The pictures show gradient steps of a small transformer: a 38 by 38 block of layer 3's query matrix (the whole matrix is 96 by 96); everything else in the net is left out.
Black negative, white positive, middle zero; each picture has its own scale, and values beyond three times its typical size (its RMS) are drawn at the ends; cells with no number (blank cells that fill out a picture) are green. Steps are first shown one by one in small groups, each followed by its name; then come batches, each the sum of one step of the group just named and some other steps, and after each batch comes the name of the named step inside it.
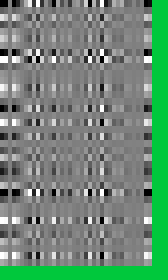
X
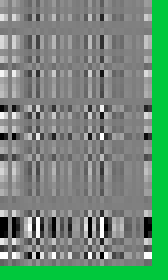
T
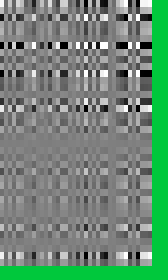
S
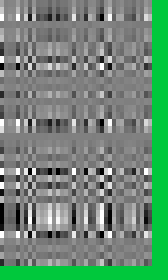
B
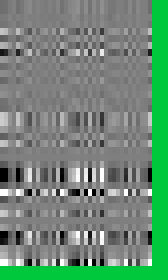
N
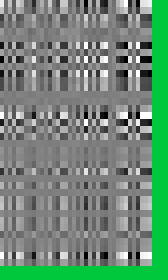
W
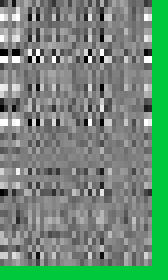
X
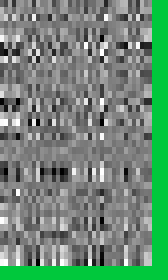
X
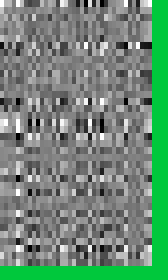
S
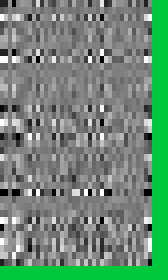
X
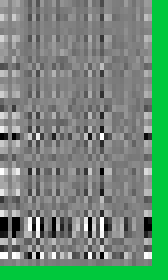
T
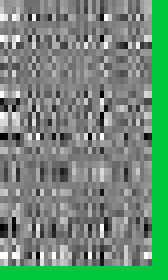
T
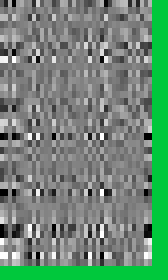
X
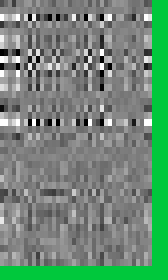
X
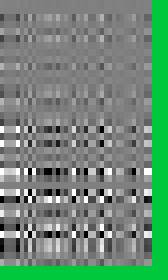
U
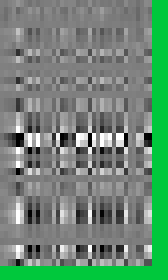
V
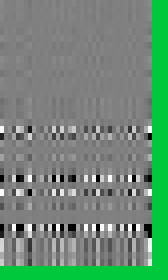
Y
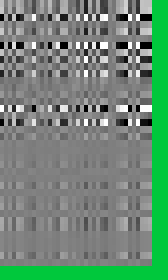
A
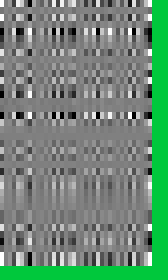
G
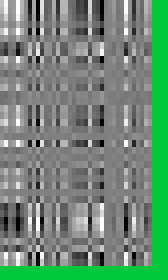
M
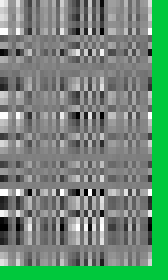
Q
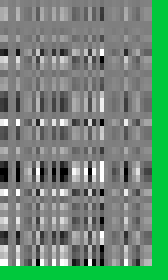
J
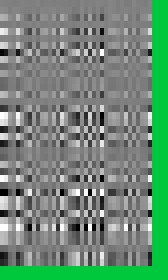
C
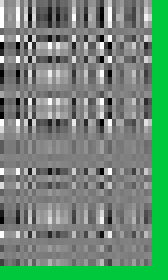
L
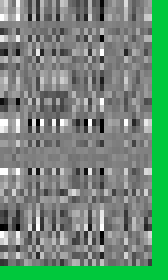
M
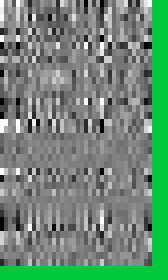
L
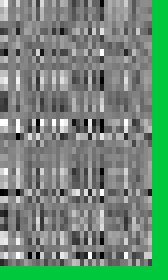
M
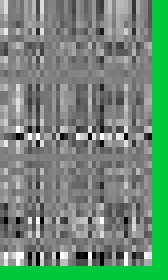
M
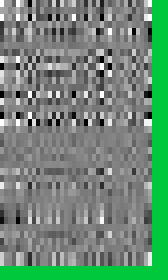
G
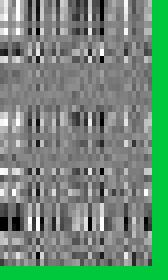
M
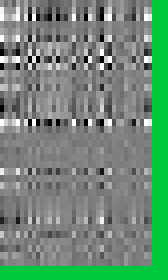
L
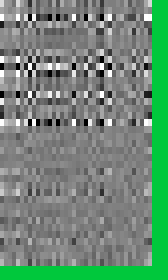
G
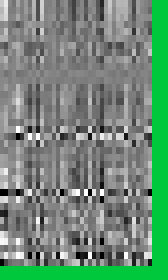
M
